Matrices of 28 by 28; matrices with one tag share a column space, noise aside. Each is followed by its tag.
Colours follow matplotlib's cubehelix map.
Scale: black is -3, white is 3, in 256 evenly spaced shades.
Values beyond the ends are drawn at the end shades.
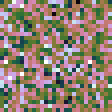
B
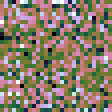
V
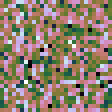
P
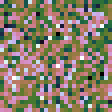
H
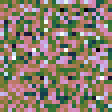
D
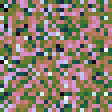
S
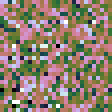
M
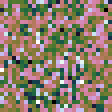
P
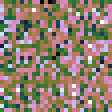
M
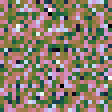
S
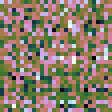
M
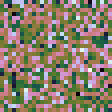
B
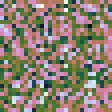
S
